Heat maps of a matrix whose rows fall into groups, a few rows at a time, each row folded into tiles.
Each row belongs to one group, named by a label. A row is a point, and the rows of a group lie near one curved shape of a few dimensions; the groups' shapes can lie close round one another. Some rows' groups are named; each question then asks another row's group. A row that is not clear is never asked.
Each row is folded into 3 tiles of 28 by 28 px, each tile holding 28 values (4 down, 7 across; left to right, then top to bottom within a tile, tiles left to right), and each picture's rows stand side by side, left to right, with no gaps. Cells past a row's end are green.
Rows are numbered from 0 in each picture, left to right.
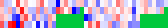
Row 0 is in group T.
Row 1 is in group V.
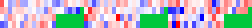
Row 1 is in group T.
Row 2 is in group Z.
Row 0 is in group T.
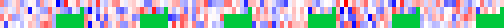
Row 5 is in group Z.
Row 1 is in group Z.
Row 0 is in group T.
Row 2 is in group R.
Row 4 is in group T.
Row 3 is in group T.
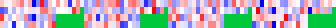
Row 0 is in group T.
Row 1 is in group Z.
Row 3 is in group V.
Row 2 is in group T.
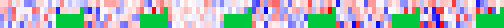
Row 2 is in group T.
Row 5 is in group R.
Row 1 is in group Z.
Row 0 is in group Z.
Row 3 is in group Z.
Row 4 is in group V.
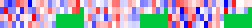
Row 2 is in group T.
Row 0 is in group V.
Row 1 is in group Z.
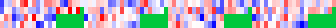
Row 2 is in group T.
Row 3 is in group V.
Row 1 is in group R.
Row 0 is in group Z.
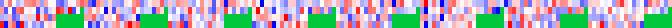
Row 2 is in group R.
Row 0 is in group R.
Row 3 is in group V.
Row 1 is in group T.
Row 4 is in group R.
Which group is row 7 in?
R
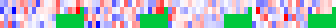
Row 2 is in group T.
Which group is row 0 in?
Z
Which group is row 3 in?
V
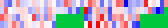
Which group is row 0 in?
T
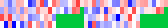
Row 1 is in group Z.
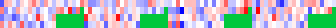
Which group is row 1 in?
T
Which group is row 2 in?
Z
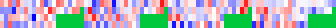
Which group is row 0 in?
Z
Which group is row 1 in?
V
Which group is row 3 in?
Z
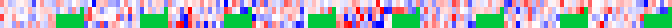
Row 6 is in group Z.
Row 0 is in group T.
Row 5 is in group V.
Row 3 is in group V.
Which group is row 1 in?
T
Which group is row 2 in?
T
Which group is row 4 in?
T
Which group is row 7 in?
T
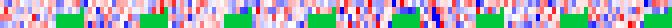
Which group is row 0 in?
T
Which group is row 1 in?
V
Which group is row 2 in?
Z
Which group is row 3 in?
Z
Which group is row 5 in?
R
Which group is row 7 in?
T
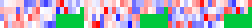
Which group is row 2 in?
R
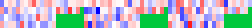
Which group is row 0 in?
R
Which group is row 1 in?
Z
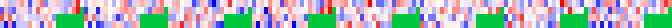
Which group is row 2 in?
R
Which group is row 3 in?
V
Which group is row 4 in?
R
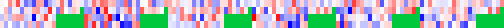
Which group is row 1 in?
T
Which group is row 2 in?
Z
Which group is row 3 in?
T
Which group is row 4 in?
Z
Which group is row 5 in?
V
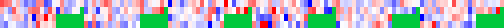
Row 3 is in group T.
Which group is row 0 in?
Z
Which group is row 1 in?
Z
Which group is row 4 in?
T
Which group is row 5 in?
V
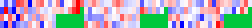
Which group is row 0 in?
V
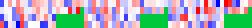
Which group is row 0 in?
V
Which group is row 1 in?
R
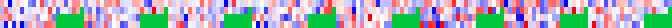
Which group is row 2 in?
T
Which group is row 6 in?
R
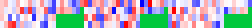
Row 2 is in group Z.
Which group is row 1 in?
T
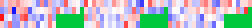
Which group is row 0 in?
T
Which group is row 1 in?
T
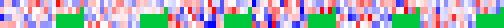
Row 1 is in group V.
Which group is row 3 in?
V
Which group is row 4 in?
Z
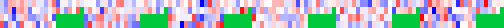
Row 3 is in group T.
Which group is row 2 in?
T
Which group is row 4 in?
Z
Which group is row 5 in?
T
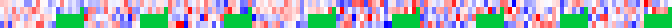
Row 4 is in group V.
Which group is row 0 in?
Z
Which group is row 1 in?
T
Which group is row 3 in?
V
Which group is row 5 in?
R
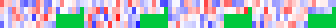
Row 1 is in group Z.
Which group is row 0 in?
Z
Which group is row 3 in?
Z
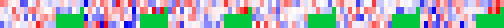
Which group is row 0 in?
Z
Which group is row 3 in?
R
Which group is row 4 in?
Z
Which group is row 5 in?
V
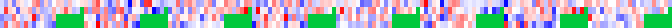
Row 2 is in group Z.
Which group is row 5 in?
Z
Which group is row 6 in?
V
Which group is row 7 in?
T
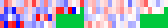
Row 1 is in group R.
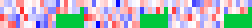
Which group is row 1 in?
T
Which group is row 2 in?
Z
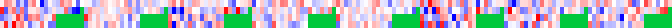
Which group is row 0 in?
R
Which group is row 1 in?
T
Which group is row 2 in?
Z
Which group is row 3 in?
R
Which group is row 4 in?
T
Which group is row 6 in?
V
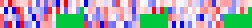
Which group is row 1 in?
V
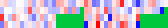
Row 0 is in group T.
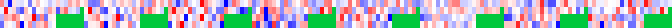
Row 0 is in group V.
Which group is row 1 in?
V
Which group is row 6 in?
R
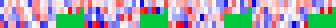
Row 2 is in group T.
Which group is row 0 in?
V
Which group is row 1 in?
R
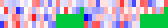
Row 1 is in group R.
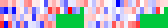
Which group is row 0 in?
Z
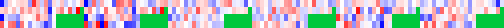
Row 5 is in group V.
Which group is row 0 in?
V
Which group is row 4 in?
T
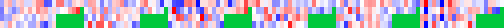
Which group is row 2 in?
V
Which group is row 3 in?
Z
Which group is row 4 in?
Z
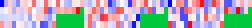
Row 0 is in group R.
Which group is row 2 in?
R
